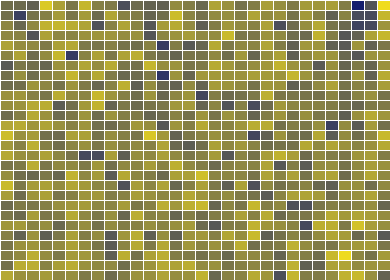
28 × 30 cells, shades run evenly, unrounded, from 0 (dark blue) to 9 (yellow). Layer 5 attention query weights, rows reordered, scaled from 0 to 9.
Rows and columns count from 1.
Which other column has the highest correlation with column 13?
27
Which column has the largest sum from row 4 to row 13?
21
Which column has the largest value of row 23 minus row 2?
28
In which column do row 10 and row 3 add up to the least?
16
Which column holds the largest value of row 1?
30
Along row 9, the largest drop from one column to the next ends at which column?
11
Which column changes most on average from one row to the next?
20
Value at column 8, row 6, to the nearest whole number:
6
